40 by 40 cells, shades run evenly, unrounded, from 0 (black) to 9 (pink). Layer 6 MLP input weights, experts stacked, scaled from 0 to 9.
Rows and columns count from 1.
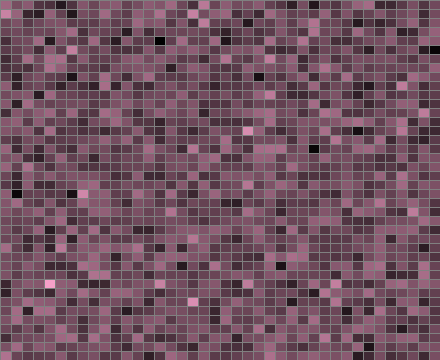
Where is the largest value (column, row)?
5, 32
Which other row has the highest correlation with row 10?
12
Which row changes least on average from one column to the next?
25
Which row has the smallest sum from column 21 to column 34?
10
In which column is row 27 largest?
18
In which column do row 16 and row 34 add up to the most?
31
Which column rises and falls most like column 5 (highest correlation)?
15
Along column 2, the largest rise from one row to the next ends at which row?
23
